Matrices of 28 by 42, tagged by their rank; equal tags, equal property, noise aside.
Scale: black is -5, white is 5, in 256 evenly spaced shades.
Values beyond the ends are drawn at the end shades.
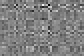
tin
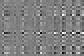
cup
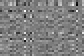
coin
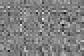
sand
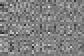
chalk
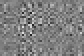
coin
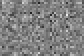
sand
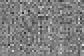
chalk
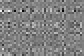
coin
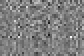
chalk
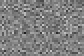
chalk
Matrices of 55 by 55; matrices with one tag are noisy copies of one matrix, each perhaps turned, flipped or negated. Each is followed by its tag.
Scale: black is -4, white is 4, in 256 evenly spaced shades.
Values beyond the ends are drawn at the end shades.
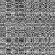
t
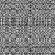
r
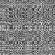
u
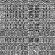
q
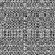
r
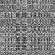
q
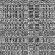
q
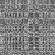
q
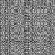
u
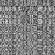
t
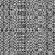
r
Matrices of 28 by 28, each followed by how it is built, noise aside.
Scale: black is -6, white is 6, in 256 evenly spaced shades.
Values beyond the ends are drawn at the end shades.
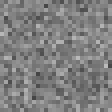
blocks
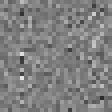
uneven columns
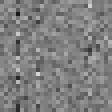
uneven columns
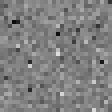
sparse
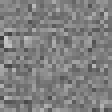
low rank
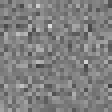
low rank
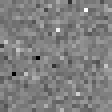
sparse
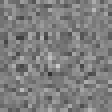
low rank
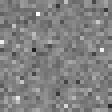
sparse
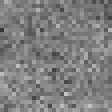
smooth
